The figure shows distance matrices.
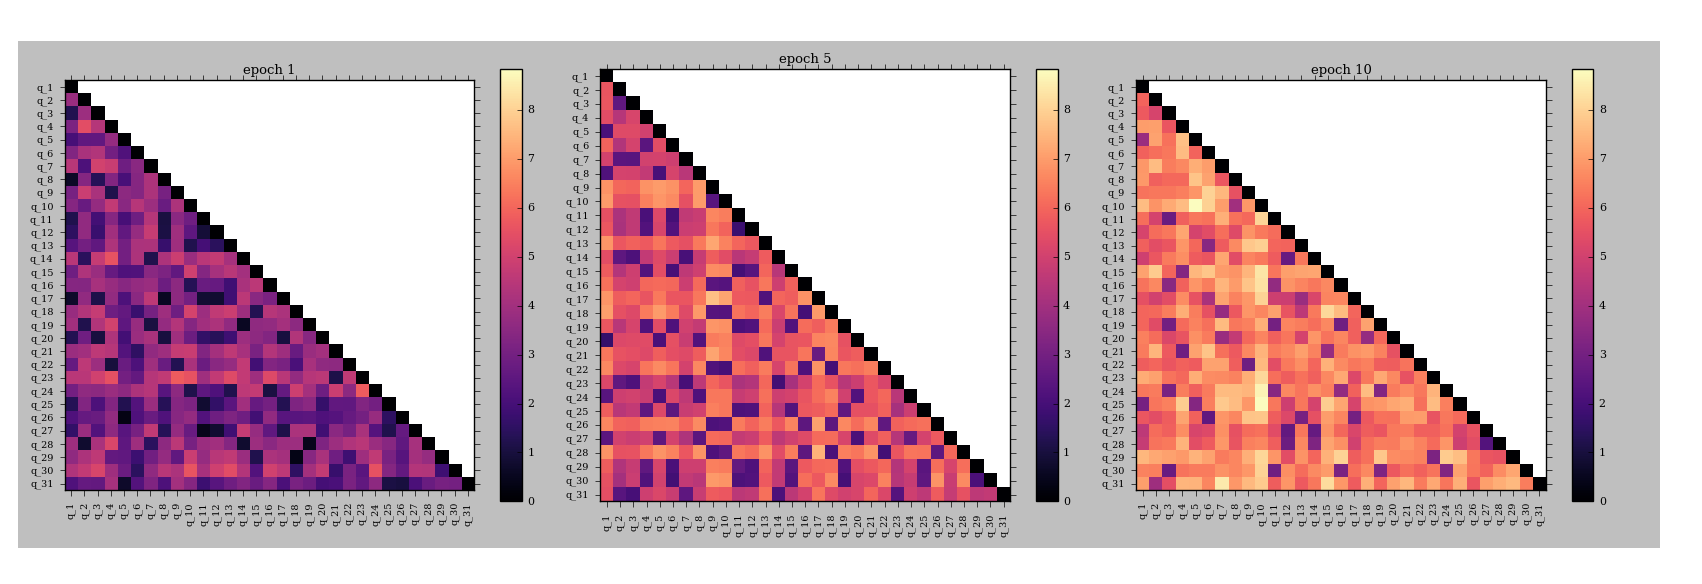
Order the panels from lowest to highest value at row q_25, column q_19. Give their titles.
epoch 5, epoch 1, epoch 10
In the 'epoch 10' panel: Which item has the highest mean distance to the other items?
q_10
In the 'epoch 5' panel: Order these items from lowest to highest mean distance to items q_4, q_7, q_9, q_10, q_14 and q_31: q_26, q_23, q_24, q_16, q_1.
q_23, q_16, q_26, q_24, q_1
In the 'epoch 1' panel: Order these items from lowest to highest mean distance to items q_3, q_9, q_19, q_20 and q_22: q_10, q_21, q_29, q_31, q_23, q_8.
q_8, q_31, q_29, q_10, q_21, q_23
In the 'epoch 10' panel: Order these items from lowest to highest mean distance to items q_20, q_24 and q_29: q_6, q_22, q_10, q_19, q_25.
q_19, q_22, q_6, q_25, q_10
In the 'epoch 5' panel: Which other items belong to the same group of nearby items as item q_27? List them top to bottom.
q_1, q_5, q_8, q_20, q_24
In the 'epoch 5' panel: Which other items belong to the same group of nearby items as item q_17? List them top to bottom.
q_13, q_21
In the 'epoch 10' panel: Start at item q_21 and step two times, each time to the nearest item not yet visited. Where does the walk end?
q_15
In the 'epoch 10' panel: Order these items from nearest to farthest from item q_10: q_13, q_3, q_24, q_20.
q_20, q_3, q_13, q_24
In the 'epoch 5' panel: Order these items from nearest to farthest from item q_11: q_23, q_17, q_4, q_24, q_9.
q_4, q_23, q_24, q_17, q_9
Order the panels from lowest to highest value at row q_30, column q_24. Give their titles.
epoch 10, epoch 5, epoch 1
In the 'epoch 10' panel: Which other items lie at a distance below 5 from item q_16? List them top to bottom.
q_3, q_11, q_19, q_24, q_30
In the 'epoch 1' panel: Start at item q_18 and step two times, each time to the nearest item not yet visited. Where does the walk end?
q_15
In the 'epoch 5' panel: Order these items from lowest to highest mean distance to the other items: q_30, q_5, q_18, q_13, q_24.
q_30, q_24, q_5, q_18, q_13
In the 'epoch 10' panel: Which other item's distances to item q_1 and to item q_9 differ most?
q_25
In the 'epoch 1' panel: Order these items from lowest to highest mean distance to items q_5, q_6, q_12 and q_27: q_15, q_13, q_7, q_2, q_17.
q_17, q_13, q_15, q_2, q_7
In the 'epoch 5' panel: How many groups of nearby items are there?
5
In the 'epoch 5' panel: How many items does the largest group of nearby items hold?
9
